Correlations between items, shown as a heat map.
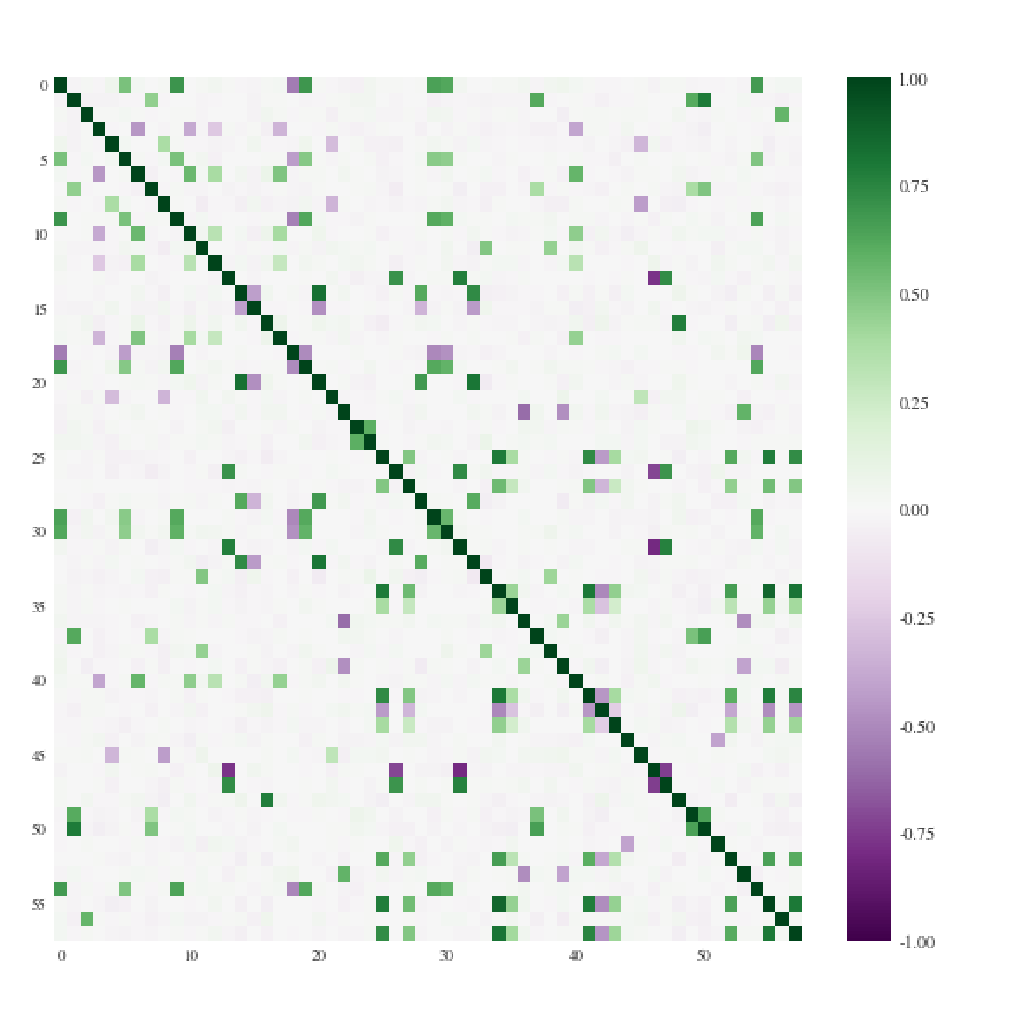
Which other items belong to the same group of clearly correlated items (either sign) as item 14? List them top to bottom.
15, 20, 28, 32
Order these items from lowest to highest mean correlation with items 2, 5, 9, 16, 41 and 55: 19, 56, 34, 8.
8, 56, 19, 34
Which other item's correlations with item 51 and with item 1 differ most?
50
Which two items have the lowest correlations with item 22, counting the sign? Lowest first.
36, 39
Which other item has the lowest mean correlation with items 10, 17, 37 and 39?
3
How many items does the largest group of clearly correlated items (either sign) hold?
10
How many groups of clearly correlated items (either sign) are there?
13
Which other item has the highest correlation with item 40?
6
